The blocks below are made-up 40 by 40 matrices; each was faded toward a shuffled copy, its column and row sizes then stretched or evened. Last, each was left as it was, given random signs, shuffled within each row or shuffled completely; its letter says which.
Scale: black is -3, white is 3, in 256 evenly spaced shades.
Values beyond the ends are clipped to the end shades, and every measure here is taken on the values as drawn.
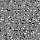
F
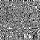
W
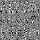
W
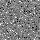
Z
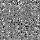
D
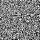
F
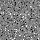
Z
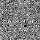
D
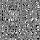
W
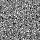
Z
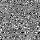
F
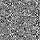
W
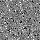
Z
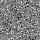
Z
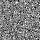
Z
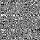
W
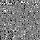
W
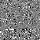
D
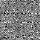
D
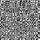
W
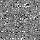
D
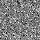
Z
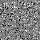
F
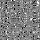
W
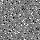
Z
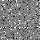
D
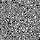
F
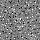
Z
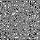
D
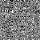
D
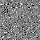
F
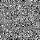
D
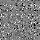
D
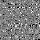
W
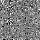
D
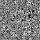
D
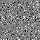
F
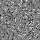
Z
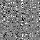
W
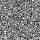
F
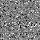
F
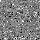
F
